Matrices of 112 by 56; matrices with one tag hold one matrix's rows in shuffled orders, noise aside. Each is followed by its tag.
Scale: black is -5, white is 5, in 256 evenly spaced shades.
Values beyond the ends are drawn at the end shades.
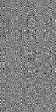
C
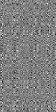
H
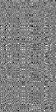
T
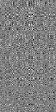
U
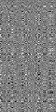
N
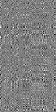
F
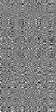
N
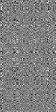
H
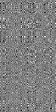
C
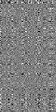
N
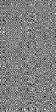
C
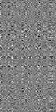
N
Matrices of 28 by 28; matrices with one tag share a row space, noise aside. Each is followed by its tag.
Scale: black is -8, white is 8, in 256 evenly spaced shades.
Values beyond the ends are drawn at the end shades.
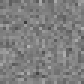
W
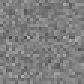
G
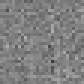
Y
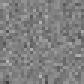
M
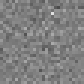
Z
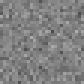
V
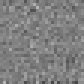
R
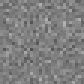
M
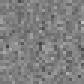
W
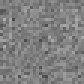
V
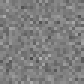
M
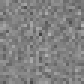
M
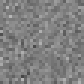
G
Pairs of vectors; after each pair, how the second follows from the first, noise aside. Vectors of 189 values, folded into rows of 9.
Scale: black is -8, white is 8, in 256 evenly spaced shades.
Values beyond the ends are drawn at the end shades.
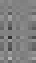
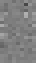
reversed, negated, partly zeroed.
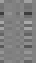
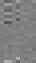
wrapped around, partly zeroed.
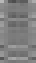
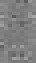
partly zeroed.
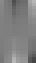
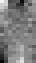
reversed, negated, scaled up.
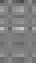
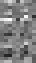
wrapped around, scaled up.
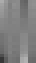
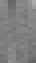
reversed, negated, shrunk.
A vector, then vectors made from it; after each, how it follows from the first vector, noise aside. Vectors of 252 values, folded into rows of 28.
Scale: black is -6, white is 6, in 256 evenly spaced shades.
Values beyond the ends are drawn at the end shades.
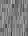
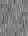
negated, partly zeroed.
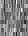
reversed, negated, scaled up.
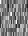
wrapped around, negated, scaled up.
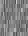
reversed, negated.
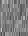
wrapped around, negated.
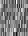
reversed, negated, scaled up.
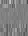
wrapped around, negated, partly zeroed.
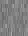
negated, shrunk.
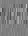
wrapped around, partly zeroed.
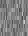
wrapped around, negated.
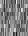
reversed, negated, scaled up.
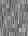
wrapped around, negated.
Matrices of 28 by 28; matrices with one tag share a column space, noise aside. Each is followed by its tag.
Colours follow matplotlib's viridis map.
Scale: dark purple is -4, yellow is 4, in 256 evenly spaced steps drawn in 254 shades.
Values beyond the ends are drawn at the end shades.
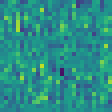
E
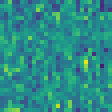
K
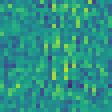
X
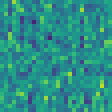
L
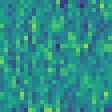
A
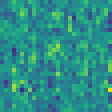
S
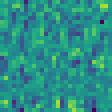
K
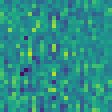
S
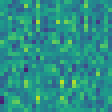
L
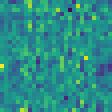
K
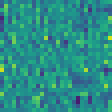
L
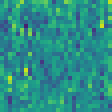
E
